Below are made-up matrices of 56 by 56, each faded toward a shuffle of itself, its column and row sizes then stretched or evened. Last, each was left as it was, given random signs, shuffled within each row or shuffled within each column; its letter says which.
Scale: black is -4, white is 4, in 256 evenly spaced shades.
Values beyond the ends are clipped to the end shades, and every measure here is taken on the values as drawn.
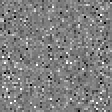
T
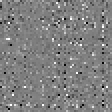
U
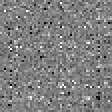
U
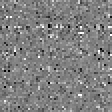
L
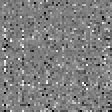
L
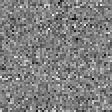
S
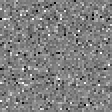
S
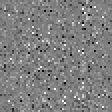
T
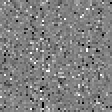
T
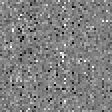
T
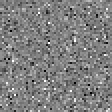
T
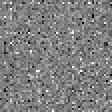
L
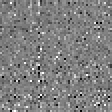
U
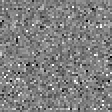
S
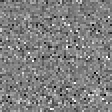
S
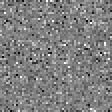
S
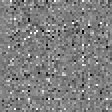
L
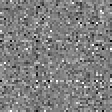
L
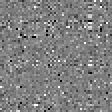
U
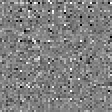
L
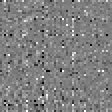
U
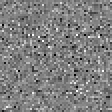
S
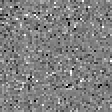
S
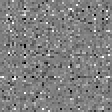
U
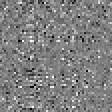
U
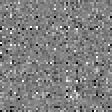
L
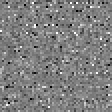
S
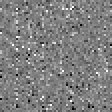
T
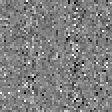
T
